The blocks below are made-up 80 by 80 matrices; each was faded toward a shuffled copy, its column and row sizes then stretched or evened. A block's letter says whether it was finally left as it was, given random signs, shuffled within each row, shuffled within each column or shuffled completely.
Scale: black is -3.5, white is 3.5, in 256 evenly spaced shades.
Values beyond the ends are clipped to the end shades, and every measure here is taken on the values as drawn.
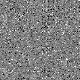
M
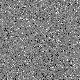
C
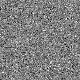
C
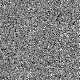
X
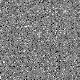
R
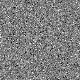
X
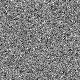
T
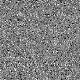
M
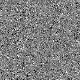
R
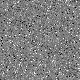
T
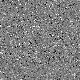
C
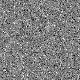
X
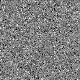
X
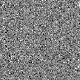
M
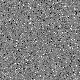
T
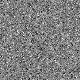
X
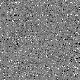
M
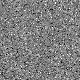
T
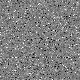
C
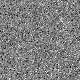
T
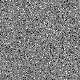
X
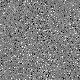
X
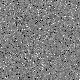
T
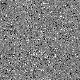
R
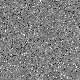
T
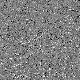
C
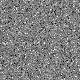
T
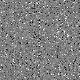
M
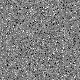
X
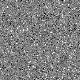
R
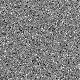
T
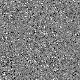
R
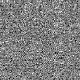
M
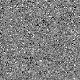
M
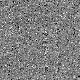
X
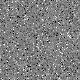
X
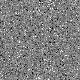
X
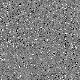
R
